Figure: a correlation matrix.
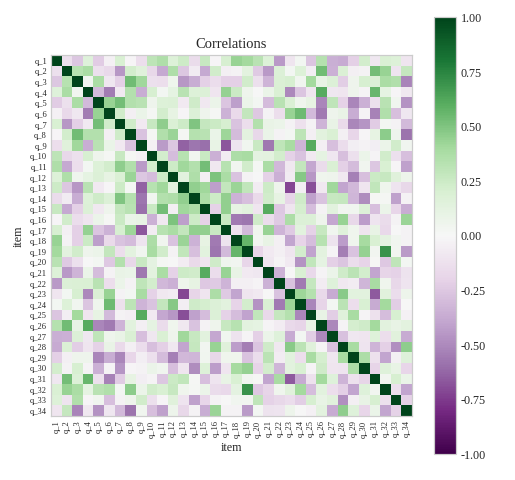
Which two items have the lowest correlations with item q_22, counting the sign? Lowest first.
q_24, q_1
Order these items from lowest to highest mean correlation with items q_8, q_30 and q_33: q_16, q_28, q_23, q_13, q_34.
q_34, q_28, q_16, q_13, q_23
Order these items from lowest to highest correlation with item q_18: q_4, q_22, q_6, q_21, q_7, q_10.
q_7, q_6, q_22, q_21, q_4, q_10
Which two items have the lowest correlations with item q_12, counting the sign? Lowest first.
q_29, q_25
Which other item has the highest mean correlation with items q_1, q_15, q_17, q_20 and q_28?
q_21
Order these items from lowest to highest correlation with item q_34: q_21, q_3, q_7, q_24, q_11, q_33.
q_3, q_11, q_7, q_33, q_21, q_24
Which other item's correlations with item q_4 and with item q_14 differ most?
q_26
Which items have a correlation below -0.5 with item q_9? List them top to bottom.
q_13, q_14, q_15, q_17, q_21
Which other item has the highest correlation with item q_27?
q_13
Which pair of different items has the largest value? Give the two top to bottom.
q_19, q_32
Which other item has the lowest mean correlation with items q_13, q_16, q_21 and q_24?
q_9
